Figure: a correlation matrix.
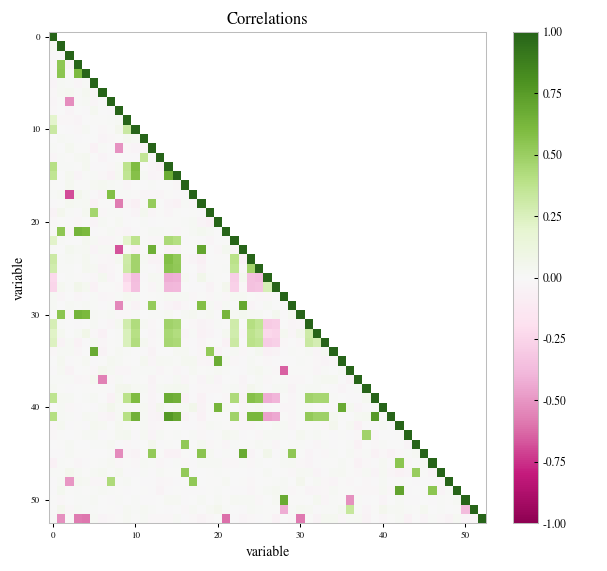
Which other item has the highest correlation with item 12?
23
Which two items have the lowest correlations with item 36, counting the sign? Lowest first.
28, 50
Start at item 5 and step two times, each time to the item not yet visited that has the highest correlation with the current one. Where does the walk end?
19
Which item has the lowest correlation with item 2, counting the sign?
17
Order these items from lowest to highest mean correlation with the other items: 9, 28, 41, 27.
27, 28, 9, 41
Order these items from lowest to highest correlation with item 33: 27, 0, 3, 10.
27, 3, 0, 10
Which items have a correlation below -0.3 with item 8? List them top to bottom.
12, 18, 23, 29, 45
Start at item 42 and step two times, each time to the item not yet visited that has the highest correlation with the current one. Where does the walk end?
46
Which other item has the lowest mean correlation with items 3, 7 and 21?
52
